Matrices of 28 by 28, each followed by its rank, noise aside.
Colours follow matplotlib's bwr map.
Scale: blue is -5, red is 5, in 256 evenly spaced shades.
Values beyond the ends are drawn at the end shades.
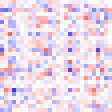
four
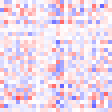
four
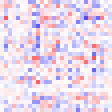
six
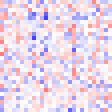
six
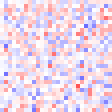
eight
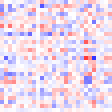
four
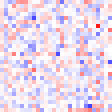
six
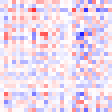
three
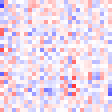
four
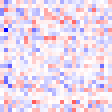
six
